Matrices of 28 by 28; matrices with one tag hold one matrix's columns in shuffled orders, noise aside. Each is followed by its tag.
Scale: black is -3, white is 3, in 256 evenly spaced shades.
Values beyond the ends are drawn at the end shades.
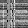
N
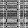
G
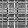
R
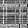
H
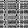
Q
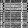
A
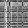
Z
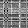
R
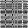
Q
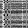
Q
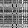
H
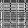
A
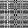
Q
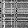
R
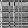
Z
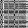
Q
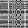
Q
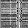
R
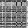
Z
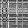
R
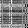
H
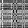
N
